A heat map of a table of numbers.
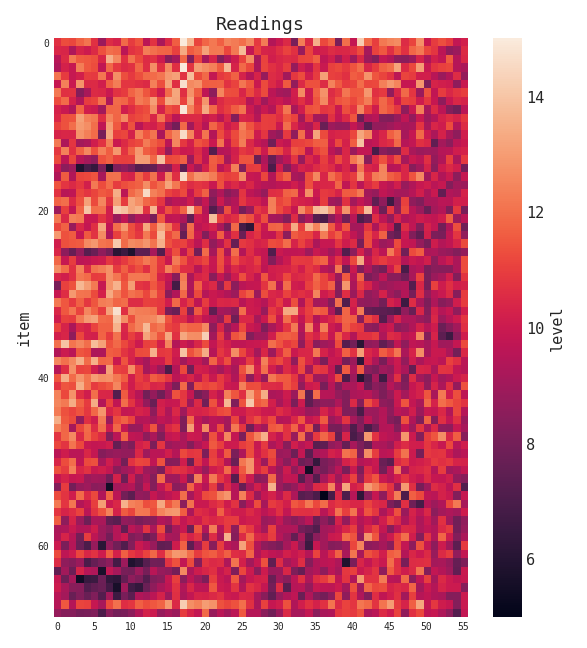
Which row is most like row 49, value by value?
59
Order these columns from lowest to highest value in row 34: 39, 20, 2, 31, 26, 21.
21, 2, 26, 31, 39, 20
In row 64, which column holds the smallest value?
3
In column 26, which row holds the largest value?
43
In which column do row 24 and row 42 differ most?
8
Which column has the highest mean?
17
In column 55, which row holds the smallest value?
53
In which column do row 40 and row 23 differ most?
44
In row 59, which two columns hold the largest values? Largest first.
23, 42
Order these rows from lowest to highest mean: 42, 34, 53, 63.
63, 53, 42, 34
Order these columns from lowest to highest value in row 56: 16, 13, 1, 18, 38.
18, 1, 13, 38, 16
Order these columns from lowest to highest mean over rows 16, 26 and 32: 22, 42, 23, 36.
42, 23, 22, 36
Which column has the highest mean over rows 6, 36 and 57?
0
